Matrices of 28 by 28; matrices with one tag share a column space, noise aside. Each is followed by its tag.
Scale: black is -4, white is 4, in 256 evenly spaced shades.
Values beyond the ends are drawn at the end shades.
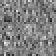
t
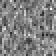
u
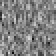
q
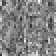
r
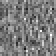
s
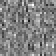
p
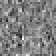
t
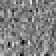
t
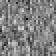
s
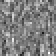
r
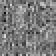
p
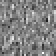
q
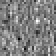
s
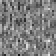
u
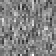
u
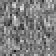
u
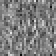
u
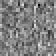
p
